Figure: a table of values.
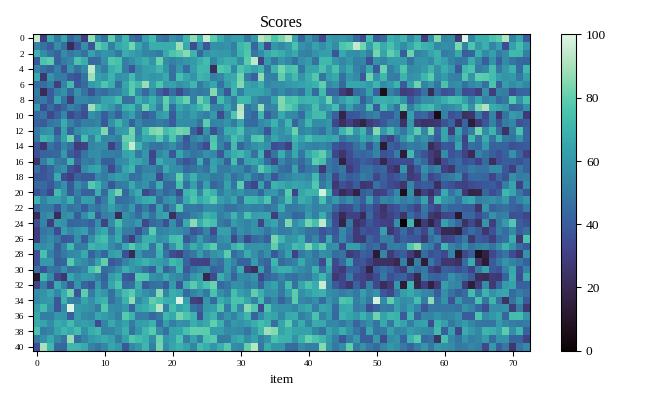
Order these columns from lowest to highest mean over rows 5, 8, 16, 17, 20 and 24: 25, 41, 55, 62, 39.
55, 62, 39, 25, 41
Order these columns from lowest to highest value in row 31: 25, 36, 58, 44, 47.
25, 44, 47, 58, 36
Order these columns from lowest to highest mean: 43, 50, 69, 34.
50, 69, 34, 43
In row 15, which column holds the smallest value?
54
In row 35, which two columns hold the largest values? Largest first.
5, 18
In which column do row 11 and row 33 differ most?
64
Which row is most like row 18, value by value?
22
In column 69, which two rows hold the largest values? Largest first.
0, 38
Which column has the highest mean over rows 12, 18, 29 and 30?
21
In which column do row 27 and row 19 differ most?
56
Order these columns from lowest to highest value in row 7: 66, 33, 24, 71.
71, 24, 66, 33
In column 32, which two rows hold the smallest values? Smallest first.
30, 19
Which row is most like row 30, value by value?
19
